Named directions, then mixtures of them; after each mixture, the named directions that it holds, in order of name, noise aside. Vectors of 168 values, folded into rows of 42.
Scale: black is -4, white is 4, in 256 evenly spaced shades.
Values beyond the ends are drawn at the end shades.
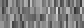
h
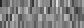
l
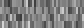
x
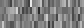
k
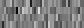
k.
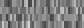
x.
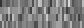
k, l.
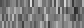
h, k, l.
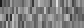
l.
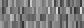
h.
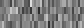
k.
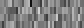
k.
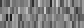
l.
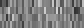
h, l.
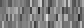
k, l.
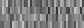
h.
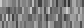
k, l.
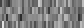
k, l, x.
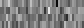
h, l, x.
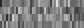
l.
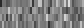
k, l.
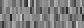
h, l, x.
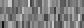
k, x.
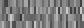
h, x.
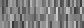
h.
